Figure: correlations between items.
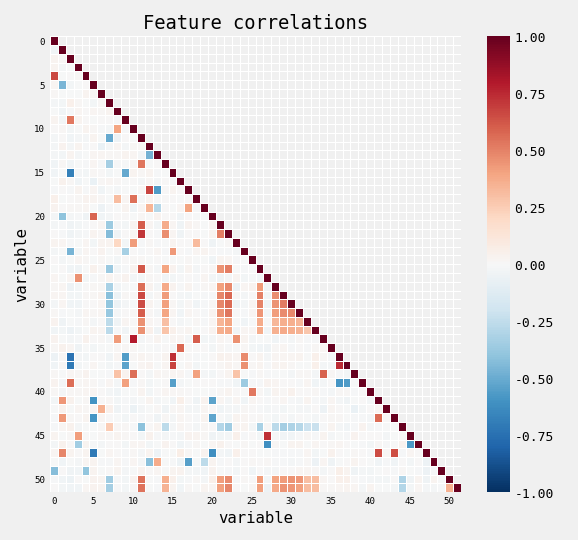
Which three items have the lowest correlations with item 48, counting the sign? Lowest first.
17, 12, 19
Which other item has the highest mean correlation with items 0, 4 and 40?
25
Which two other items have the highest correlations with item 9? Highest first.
2, 39
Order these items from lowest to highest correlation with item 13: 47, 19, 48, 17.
17, 19, 47, 48
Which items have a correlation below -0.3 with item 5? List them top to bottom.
1, 41, 43, 47
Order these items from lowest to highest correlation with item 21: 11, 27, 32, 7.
7, 27, 32, 11
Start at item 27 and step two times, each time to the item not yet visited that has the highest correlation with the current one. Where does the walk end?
3
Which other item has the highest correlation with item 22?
11
